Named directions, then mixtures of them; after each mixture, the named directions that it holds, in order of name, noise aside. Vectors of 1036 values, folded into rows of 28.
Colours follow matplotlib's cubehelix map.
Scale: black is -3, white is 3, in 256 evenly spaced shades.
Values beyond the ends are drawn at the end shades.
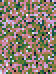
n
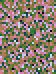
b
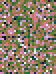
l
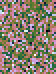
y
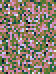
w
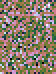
b, l, n.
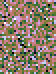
l.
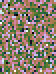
n, w, y.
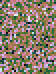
b, n, w.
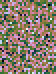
l, w.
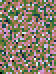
b, l, n.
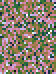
b, n.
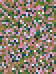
b.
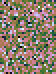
l, n, w.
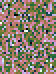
w, y.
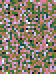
w.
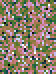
l, n.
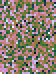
n, y.
